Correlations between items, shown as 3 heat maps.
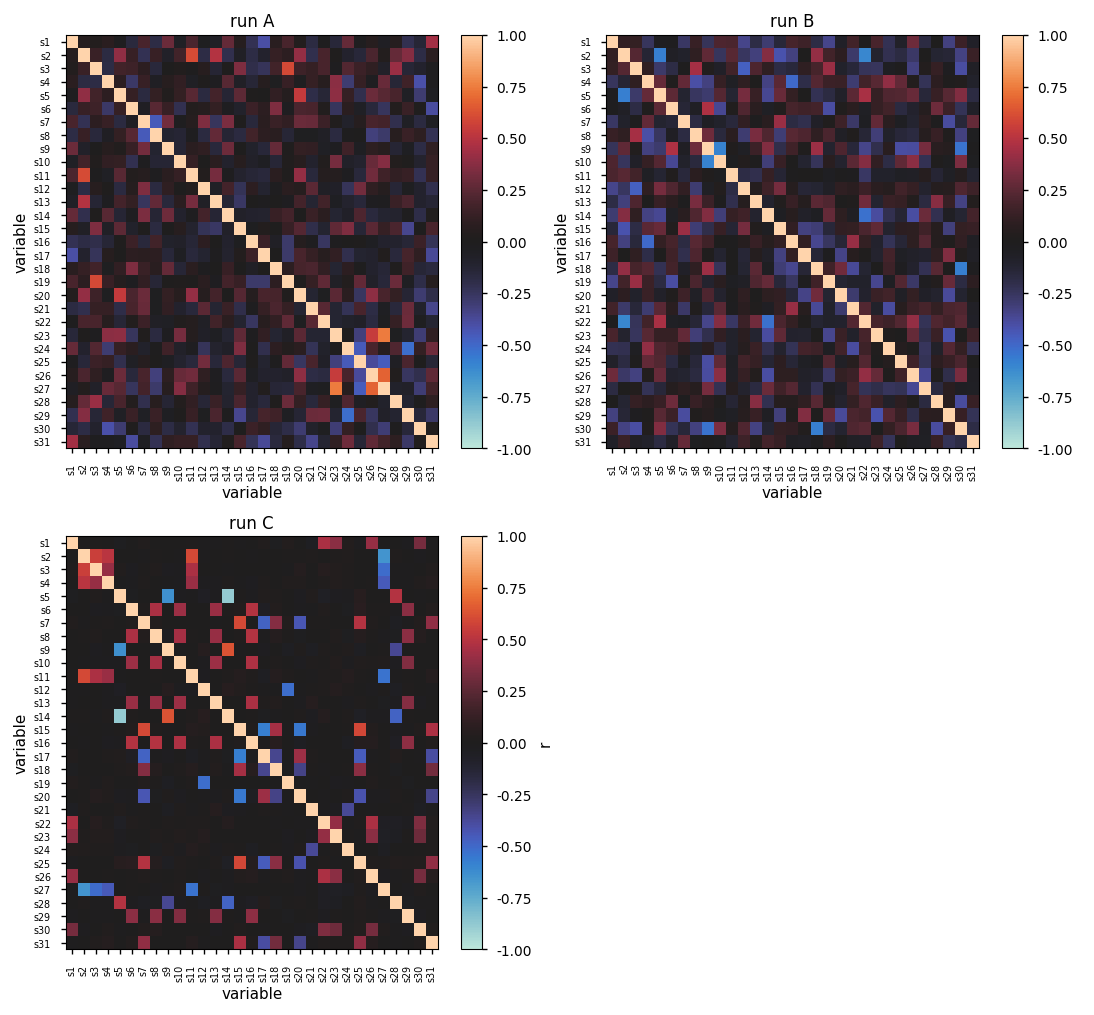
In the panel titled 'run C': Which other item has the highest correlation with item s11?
s2
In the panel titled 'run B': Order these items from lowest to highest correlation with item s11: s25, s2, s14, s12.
s12, s25, s14, s2
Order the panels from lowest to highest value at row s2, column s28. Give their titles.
run B, run C, run A
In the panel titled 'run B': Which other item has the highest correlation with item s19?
s3
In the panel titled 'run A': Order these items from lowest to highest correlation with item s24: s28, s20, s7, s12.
s12, s7, s20, s28
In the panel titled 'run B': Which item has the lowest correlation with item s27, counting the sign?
s26
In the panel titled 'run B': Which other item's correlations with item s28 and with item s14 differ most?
s22
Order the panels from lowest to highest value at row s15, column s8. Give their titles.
run B, run A, run C
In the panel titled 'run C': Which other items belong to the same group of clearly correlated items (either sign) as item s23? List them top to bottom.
s1, s22, s26, s30
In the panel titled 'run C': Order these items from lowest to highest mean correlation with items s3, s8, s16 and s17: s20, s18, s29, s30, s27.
s27, s18, s30, s20, s29
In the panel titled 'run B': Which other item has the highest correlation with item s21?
s16
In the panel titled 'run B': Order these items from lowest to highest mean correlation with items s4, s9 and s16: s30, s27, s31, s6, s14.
s30, s31, s14, s27, s6
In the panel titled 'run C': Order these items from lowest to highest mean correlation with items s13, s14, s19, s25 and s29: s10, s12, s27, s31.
s12, s27, s31, s10
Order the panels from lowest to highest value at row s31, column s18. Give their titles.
run A, run B, run C
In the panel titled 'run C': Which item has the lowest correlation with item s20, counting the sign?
s15
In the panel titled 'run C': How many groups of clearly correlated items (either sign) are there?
7
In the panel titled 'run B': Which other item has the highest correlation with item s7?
s15
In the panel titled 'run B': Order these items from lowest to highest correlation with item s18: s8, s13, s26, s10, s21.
s21, s10, s26, s8, s13
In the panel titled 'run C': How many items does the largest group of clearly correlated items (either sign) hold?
7
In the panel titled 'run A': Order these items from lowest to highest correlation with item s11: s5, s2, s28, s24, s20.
s24, s28, s5, s20, s2
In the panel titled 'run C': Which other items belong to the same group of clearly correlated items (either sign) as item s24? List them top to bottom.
s21
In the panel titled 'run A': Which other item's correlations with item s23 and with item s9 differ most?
s27
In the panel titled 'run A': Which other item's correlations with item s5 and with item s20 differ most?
s7
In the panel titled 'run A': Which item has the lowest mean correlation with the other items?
s30
